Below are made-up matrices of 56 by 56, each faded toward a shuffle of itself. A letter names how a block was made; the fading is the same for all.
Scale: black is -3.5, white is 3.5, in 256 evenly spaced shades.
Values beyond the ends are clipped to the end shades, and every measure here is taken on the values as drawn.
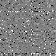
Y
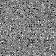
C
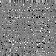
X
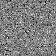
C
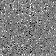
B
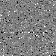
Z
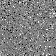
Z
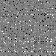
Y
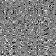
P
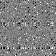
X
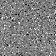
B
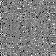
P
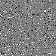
Y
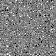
B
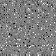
X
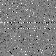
Y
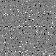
Y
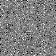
B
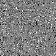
B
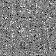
B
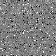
Y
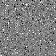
Z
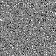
C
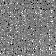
Z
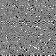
X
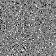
C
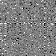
X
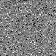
C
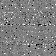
Y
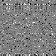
X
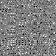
P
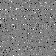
Y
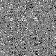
B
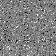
Z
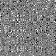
P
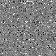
Z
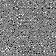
Z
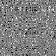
P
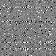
X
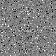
Z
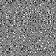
P
